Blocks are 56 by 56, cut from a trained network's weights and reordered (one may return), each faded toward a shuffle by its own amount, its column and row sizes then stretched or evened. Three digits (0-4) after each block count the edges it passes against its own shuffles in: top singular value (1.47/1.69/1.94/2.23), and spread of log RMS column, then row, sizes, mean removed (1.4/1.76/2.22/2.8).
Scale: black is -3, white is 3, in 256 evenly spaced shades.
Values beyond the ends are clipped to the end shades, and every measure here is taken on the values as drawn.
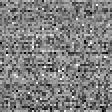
1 1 2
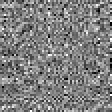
3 2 0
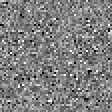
0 0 2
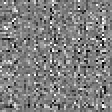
2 4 2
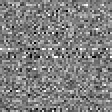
0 0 4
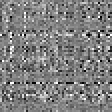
4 3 4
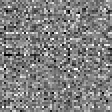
3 1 3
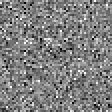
0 2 0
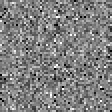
0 0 0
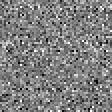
0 0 2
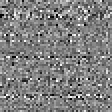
1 1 4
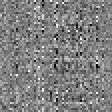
0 4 0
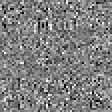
1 2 2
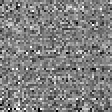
1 2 3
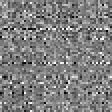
3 1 4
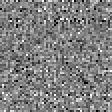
0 0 2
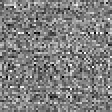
1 0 3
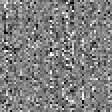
0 4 0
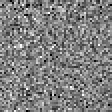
1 0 0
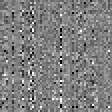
2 4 1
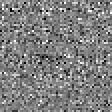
0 1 3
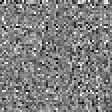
2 3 2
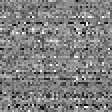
1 1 4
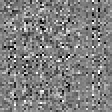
1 4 2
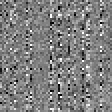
2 4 0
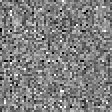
1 1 1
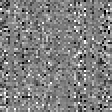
1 4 1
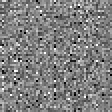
1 3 0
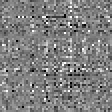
1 3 4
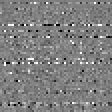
1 0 4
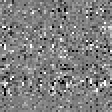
0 3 3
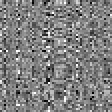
4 4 2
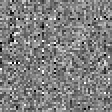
0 3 2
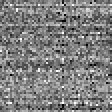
2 2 1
